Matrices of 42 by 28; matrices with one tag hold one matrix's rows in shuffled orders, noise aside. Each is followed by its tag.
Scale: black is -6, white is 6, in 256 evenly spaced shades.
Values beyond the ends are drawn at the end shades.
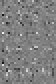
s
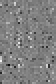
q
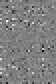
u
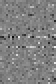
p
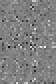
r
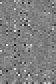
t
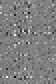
t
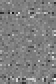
p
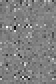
t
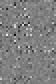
t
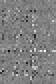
r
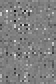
t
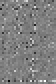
r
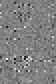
t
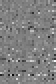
p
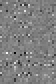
t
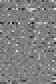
p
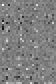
s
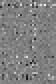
r
